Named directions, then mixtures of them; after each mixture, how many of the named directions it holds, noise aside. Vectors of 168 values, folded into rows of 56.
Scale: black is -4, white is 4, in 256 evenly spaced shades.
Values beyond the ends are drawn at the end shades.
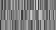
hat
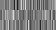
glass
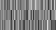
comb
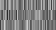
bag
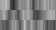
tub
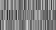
one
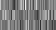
four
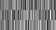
two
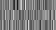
one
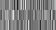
one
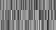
three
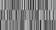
four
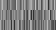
two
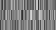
one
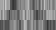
one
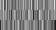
four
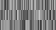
four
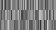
three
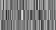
one
